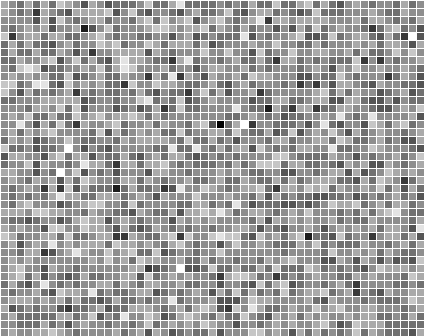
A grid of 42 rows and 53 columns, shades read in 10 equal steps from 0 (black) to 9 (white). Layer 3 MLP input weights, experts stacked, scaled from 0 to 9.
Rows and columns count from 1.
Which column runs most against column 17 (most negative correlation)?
8
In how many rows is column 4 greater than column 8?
19
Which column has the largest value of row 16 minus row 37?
31
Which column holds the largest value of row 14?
30
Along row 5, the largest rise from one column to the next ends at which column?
52
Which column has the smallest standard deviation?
44
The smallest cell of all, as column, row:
28, 16
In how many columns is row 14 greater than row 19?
21
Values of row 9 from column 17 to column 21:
7 5 5 5 6
